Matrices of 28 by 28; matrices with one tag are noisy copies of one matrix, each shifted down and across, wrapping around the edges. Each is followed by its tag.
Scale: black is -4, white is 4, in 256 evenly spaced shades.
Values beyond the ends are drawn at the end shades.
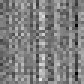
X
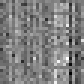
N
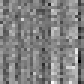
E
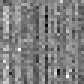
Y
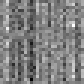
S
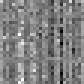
Y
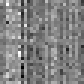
N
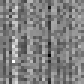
X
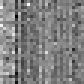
N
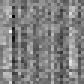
E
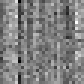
E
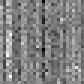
X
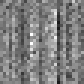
E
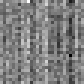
S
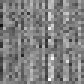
X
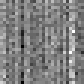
X
